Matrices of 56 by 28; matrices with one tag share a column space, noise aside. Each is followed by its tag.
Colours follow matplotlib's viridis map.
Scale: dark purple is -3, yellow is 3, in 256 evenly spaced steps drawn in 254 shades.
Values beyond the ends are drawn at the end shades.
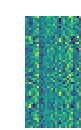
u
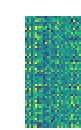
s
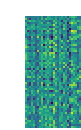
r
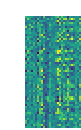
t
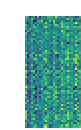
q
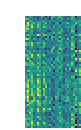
t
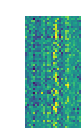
r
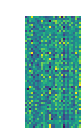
q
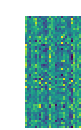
u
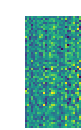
r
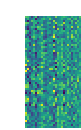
r
